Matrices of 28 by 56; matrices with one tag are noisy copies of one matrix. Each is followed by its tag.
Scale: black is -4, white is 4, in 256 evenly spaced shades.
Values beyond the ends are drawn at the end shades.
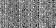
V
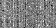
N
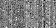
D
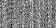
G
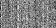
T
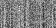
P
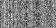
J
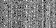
D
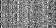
T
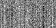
P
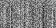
P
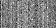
T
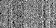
D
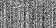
P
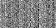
V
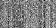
D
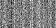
G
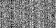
G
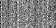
T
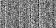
V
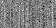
P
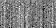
P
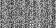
G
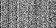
T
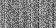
V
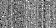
D
